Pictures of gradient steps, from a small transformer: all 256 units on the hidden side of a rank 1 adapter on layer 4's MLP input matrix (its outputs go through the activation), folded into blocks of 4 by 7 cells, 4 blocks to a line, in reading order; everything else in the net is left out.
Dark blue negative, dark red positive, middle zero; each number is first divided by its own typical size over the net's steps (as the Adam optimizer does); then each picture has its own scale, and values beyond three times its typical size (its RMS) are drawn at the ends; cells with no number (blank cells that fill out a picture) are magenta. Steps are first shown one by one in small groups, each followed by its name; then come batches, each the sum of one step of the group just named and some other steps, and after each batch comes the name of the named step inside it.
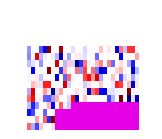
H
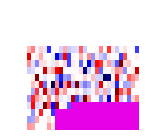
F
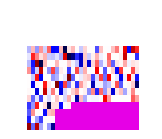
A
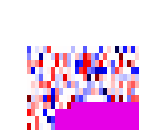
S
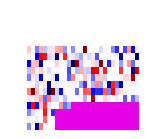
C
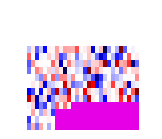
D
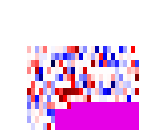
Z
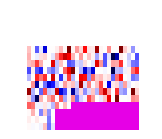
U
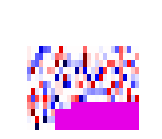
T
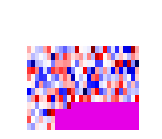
S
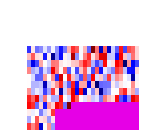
S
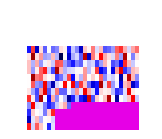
A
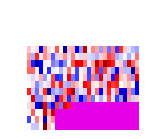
T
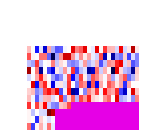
U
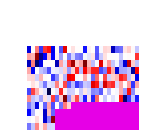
H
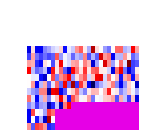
A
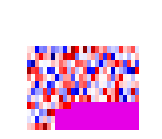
U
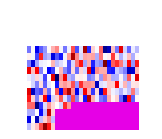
D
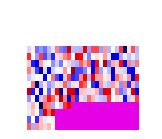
U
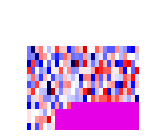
C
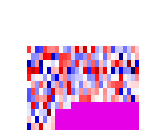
C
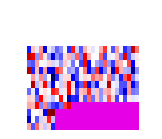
A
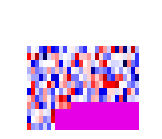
H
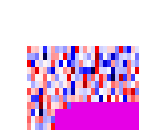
U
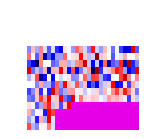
F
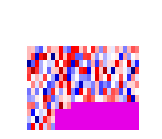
C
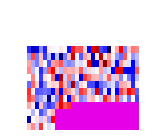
H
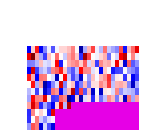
T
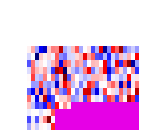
D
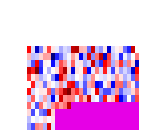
Z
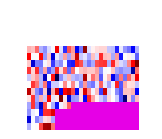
C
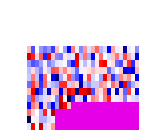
C
